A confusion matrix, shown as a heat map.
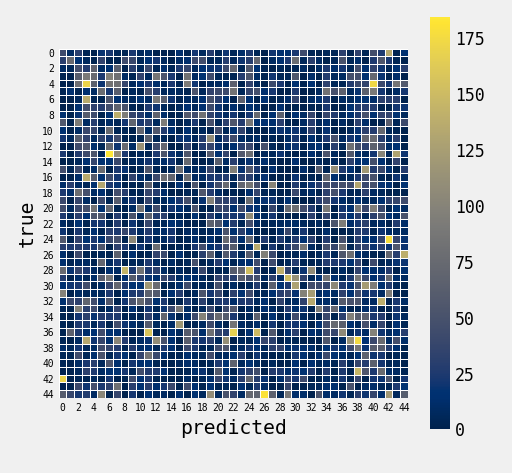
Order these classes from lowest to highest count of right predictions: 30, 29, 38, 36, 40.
40, 38, 36, 30, 29
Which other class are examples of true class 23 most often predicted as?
21
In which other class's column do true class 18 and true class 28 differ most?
24
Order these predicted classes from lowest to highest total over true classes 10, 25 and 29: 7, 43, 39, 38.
7, 43, 39, 38
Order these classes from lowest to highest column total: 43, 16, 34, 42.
43, 16, 42, 34
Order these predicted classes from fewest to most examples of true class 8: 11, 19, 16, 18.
11, 19, 16, 18
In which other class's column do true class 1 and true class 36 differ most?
22
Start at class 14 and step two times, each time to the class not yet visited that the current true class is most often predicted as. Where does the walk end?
3
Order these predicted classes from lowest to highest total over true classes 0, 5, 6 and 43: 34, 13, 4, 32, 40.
32, 4, 13, 34, 40
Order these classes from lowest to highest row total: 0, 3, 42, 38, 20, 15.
0, 42, 38, 15, 3, 20
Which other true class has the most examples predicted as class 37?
34
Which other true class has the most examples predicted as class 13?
9
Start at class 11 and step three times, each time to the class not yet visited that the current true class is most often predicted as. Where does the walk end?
42
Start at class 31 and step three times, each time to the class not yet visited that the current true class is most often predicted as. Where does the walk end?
38
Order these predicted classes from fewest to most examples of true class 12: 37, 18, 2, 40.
18, 2, 40, 37
